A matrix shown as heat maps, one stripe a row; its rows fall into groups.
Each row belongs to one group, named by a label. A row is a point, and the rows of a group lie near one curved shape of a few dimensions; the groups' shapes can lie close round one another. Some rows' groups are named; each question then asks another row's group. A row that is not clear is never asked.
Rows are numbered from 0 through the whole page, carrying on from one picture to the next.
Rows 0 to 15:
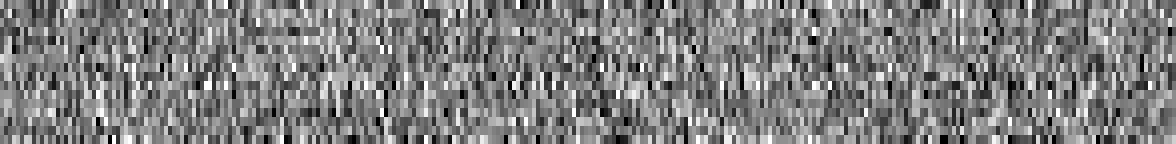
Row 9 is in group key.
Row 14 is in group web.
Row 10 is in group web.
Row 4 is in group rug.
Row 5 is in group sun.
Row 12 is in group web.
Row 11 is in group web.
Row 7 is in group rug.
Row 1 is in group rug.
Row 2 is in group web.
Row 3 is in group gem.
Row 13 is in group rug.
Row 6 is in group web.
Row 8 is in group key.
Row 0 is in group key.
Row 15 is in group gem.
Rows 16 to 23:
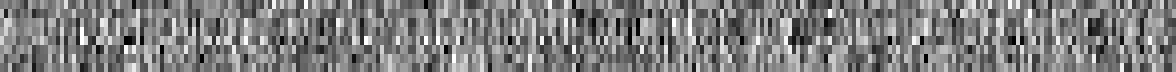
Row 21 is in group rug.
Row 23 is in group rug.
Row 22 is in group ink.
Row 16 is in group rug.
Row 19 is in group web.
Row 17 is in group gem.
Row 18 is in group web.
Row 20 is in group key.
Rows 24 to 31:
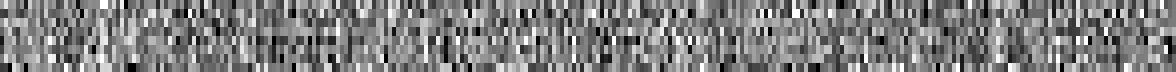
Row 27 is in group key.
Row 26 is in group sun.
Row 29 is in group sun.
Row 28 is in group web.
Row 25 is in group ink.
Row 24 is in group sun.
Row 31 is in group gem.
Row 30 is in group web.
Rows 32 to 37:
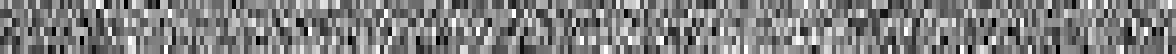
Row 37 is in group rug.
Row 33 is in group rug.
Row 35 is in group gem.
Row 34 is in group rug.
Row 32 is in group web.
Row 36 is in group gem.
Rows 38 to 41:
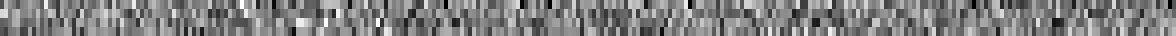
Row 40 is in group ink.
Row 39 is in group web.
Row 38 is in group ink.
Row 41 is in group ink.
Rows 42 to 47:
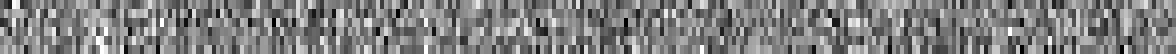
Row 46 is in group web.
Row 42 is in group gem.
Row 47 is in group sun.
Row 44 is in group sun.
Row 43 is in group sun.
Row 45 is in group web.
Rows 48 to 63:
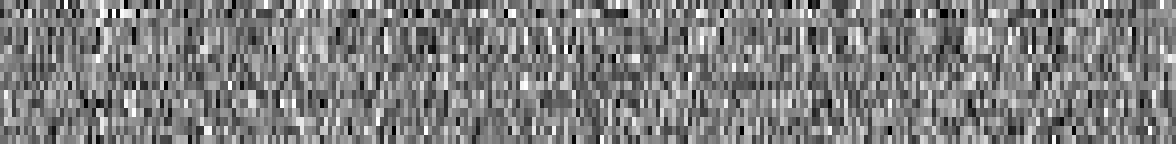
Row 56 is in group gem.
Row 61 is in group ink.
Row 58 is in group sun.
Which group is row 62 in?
key
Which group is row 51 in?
rug
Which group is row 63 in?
web
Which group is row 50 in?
web
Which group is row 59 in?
rug
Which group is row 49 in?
gem
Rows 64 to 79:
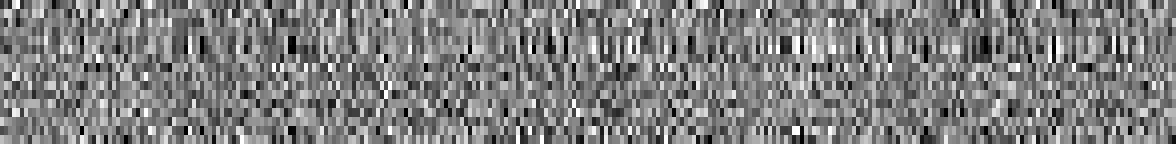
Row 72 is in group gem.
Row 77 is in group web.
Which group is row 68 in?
ink
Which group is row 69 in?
ink
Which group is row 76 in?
gem
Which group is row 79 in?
key
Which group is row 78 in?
ink
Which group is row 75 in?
web
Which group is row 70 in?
web
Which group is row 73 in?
sun
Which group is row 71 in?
rug
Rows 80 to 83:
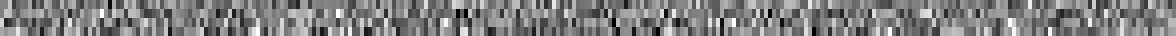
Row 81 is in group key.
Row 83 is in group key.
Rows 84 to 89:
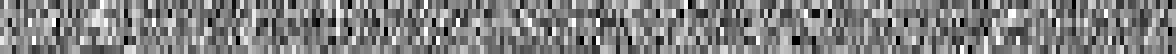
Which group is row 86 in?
web
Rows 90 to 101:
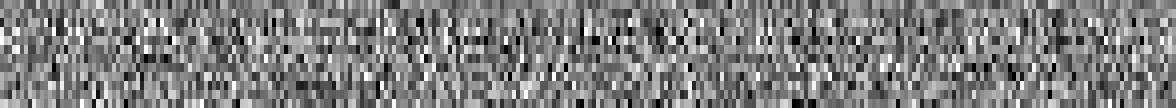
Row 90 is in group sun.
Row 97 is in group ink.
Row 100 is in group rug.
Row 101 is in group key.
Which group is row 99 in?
rug
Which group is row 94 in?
web
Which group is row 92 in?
ink
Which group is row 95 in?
gem
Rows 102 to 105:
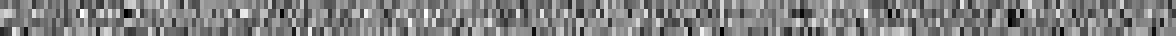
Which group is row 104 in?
gem
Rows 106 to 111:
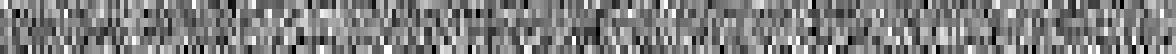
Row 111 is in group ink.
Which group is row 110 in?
rug
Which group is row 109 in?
rug
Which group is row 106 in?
sun
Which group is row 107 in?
sun
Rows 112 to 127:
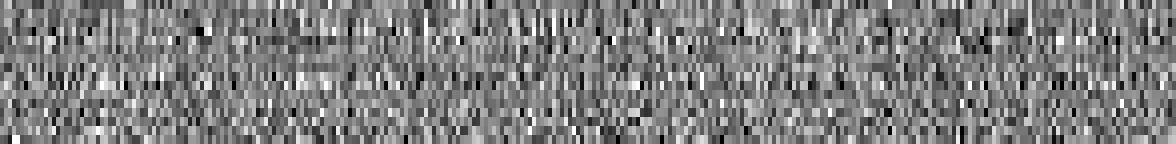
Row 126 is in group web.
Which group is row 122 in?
web
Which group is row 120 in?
ink
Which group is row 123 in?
rug
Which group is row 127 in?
gem
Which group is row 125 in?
web
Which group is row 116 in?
web
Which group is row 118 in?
key
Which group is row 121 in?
sun
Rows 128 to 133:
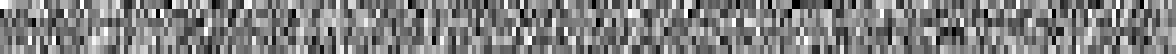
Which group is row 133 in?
sun
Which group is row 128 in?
web
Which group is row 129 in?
ink
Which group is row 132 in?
web
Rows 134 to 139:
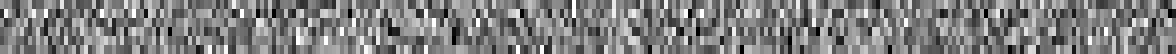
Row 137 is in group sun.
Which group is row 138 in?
ink
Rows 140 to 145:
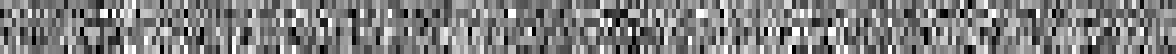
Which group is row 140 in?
rug
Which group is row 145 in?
rug
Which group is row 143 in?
ink
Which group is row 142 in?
rug
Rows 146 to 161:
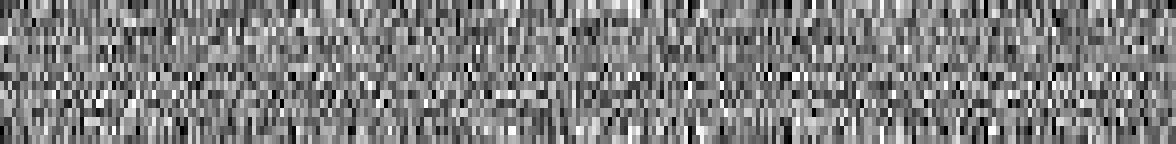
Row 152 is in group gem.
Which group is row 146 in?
gem
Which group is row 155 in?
gem
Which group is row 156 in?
web
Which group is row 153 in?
key
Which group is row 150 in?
web
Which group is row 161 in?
gem
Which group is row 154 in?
ink
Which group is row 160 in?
gem
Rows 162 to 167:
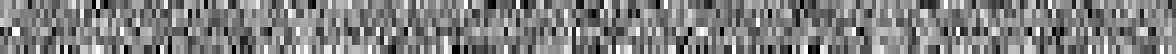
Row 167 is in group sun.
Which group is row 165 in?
gem
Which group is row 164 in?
web
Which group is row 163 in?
web
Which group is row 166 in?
web
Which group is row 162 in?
key
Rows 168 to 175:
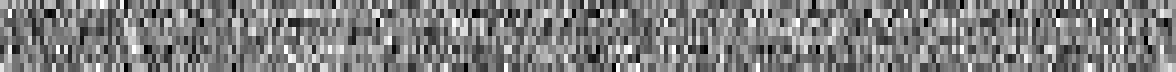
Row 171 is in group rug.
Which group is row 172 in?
gem
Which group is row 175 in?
web
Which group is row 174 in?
web
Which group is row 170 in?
ink
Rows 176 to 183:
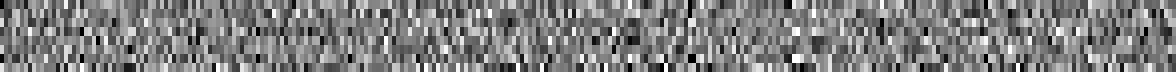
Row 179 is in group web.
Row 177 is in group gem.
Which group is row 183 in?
key
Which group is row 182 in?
gem
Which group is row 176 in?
gem
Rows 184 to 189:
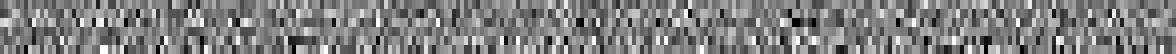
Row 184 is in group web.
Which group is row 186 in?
key
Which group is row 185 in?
ink
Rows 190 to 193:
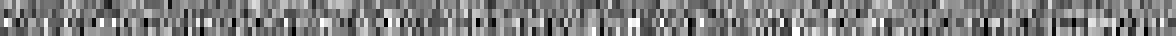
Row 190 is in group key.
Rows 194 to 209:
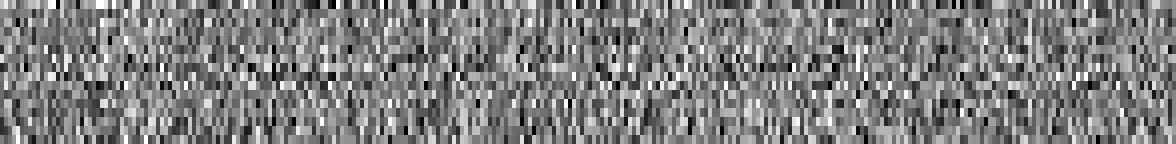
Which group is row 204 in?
gem
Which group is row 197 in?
gem
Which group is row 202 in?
web
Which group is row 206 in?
rug
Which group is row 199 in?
ink
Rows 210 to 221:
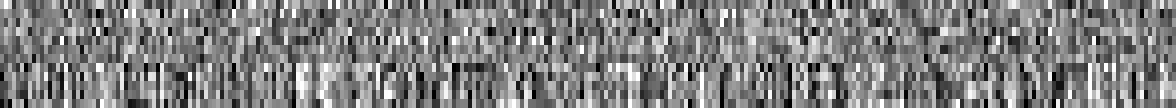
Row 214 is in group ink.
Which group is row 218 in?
ink
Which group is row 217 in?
sun
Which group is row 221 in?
gem
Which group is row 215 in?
gem
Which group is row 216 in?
ink
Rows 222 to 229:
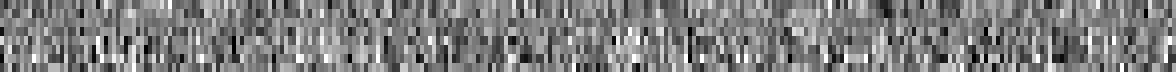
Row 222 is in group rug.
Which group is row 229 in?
sun
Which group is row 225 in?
gem
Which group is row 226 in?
web
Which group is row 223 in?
gem
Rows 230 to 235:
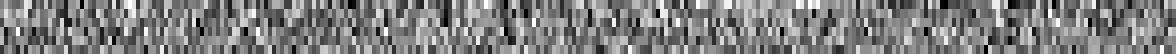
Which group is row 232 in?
web
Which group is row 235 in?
sun
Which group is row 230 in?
gem
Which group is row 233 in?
ink
